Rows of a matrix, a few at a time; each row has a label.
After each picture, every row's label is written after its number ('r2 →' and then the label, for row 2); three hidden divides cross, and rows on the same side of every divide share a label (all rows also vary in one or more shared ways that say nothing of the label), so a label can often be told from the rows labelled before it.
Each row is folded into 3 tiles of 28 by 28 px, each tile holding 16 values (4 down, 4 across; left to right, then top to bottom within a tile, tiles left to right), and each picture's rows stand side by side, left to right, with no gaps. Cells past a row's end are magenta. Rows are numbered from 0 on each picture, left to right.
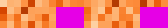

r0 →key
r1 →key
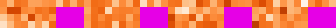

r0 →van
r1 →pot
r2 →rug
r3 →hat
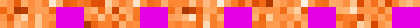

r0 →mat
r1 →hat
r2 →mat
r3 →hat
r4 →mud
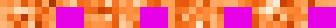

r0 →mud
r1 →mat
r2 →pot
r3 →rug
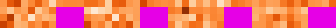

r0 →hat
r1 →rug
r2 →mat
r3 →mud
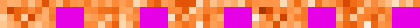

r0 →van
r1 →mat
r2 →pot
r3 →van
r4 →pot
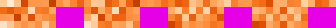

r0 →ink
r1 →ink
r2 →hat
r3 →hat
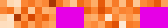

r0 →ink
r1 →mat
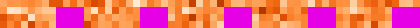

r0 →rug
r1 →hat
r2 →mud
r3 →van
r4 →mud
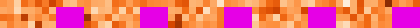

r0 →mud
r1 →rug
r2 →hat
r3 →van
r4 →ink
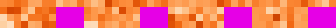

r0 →van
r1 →ink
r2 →rug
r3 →mud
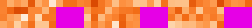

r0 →mat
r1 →pot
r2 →ink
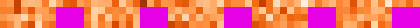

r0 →mat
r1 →key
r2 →hat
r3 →hat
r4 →mat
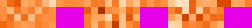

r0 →hat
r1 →mat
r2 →ink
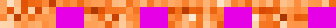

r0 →ink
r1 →van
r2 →mat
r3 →van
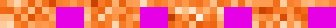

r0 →ink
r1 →pot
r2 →rug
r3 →van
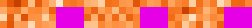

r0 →pot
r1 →ink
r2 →mat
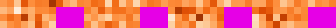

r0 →mud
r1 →mat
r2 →van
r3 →van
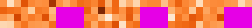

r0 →ink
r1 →mat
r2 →pot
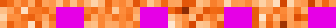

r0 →pot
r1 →ink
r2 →van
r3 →key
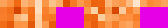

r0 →mat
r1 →hat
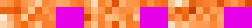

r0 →van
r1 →key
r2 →ink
